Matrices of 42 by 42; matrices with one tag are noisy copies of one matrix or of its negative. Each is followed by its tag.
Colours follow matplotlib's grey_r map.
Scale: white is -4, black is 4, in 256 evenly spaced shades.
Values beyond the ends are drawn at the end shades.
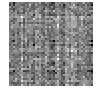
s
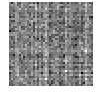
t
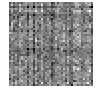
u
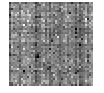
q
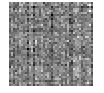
u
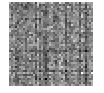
t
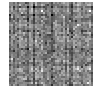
u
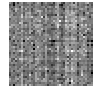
s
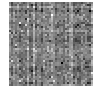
u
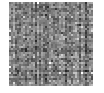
t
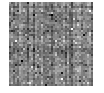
u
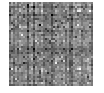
u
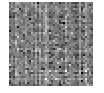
t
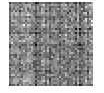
q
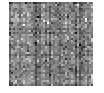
q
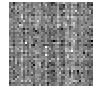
s
